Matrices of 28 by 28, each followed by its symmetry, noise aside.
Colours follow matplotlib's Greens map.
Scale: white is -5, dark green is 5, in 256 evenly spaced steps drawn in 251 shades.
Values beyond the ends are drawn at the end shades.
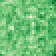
mirrored top to bottom.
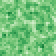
symmetric across the other diagonal.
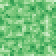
mirrored top to bottom.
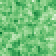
antisymmetric.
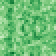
mirrored top to bottom.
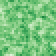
no symmetry.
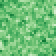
same after a half turn.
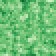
same after a half turn.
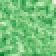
antisymmetric.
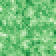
same after a half turn.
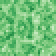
mirrored top to bottom.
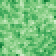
symmetric.
